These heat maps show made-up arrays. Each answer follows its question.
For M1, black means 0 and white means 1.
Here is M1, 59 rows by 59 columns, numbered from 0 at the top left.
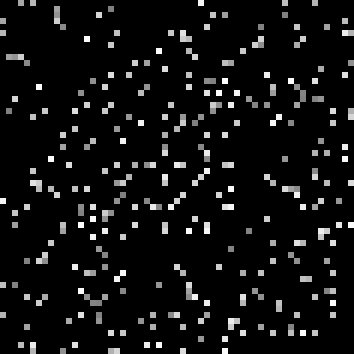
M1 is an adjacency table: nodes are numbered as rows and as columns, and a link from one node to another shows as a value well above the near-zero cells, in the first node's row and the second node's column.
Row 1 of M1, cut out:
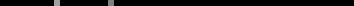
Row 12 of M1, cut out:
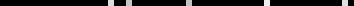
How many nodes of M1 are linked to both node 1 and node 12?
1
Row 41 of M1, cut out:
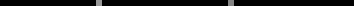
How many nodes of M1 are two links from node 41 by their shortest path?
10
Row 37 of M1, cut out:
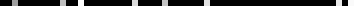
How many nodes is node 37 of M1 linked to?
8
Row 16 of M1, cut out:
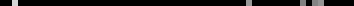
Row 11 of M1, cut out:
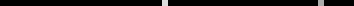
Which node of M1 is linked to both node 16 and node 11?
node 53
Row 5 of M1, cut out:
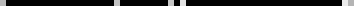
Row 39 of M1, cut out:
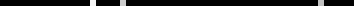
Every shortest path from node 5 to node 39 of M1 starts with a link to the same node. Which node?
node 30
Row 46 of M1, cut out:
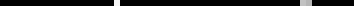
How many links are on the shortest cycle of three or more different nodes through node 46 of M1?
5
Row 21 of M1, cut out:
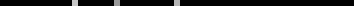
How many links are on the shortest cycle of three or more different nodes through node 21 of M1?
4
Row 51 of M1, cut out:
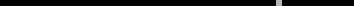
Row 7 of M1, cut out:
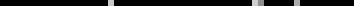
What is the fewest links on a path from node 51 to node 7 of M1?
5
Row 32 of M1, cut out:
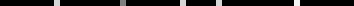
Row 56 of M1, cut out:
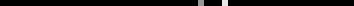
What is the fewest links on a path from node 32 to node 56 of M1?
4
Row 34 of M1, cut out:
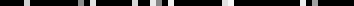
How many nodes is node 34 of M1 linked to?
11
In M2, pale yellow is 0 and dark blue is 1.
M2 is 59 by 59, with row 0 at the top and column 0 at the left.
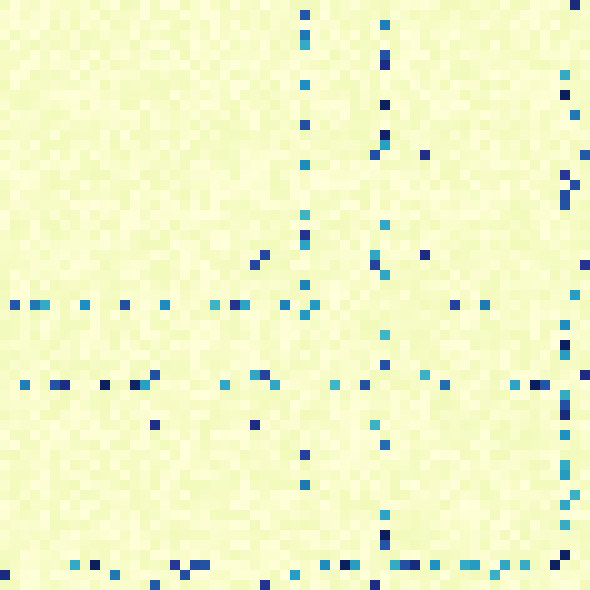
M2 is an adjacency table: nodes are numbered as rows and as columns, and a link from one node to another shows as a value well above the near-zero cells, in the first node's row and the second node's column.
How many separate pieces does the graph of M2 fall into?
5
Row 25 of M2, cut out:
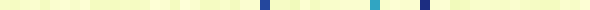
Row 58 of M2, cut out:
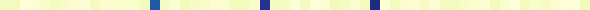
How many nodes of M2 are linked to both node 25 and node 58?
2
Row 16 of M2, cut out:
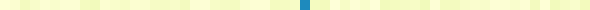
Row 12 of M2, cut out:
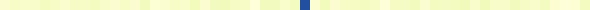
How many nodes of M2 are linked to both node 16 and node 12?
1
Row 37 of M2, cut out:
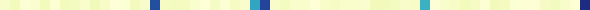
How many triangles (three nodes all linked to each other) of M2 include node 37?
5
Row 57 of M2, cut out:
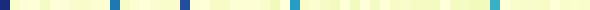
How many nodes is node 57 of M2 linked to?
5
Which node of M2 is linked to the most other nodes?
node 56
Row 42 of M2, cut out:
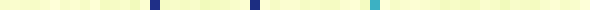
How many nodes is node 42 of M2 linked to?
3
